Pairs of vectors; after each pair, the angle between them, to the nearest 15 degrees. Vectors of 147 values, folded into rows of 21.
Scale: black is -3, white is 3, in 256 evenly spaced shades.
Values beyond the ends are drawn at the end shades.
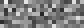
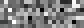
45 degrees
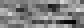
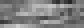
105 degrees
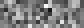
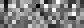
75 degrees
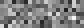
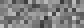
30 degrees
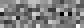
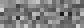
30 degrees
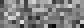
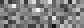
60 degrees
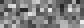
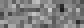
60 degrees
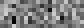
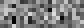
15 degrees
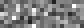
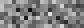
120 degrees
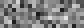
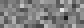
135 degrees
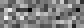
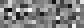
150 degrees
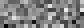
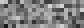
45 degrees
